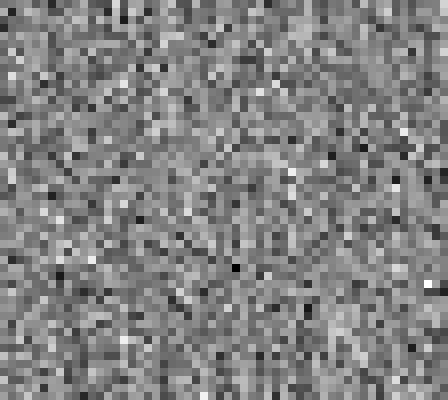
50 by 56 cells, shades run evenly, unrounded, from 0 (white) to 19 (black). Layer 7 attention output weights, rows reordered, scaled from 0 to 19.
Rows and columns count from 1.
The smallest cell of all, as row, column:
36, 54
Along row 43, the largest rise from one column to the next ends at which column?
4
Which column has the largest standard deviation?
16
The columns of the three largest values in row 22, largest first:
56, 9, 43
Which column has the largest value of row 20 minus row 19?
10
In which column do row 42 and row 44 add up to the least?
42
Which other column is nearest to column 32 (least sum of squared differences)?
40
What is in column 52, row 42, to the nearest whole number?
6
